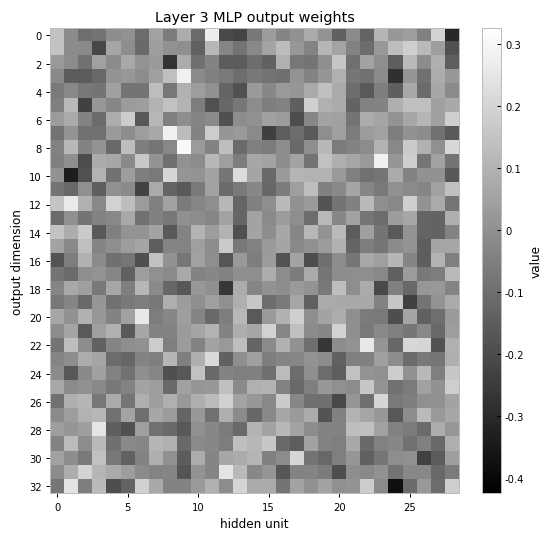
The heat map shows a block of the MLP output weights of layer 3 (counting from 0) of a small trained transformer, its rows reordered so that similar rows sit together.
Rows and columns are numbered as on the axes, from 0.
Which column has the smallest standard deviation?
10
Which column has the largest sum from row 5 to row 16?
25
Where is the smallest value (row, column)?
32, 24
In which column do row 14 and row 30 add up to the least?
26
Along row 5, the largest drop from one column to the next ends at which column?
2
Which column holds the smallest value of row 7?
15
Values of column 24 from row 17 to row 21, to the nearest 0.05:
-0.15 -0.05 0.15 -0.2 -0.05
